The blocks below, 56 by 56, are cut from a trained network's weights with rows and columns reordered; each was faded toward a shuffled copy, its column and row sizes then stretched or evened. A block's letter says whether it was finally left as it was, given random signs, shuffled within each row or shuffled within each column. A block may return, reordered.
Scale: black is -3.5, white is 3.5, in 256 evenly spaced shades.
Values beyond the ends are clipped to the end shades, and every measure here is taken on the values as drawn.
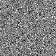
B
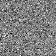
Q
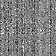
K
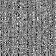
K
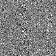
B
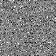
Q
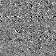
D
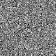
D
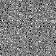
D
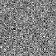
K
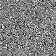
Q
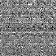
K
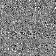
D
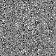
B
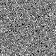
Q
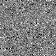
Q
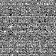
K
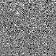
D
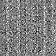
K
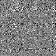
D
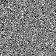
B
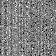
B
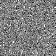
B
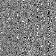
B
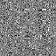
K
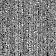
B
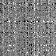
K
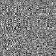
K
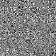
D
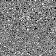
Q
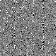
B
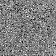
Q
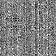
K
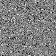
Q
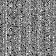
B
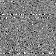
Q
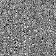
B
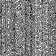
B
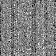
B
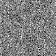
B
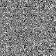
D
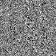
B
